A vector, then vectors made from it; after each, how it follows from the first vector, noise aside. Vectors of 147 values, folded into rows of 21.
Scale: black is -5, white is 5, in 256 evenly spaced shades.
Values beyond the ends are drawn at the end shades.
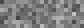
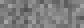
reversed, negated, shrunk.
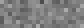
reversed, negated, shrunk.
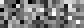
wrapped around, scaled up.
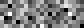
reversed, scaled up.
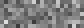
wrapped around.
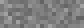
reversed, negated, shrunk.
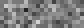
wrapped around.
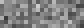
wrapped around.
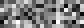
scaled up.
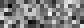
wrapped around, scaled up.
